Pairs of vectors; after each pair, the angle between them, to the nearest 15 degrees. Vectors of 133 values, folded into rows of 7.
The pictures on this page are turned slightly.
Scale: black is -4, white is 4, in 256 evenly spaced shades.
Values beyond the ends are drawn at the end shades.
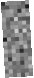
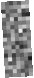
120 degrees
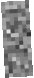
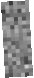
75 degrees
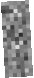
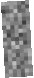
30 degrees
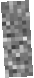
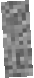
90 degrees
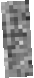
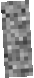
105 degrees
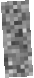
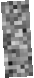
165 degrees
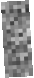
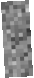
150 degrees
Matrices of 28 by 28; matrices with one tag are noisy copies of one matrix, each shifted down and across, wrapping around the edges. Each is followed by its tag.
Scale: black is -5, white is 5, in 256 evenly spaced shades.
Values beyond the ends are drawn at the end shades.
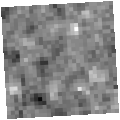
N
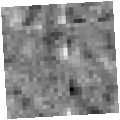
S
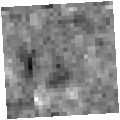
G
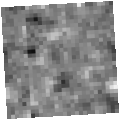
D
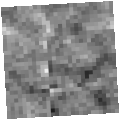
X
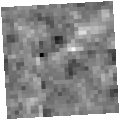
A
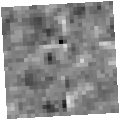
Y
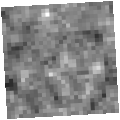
N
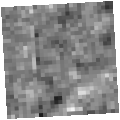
A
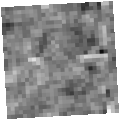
Y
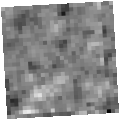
A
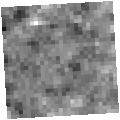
A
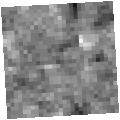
G
